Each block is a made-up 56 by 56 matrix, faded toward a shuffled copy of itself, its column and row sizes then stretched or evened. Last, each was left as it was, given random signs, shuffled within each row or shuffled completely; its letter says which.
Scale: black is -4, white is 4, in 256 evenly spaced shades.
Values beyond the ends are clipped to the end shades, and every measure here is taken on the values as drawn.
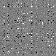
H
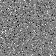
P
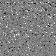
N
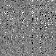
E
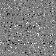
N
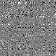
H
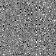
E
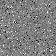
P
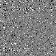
E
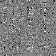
E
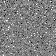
P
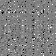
H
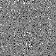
E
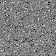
N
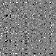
H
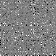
E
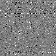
E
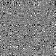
H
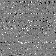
N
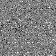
N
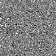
N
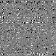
H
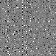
H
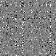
H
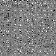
H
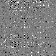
E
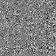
E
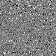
N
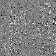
E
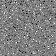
P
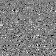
N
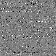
N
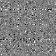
E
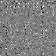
H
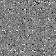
N
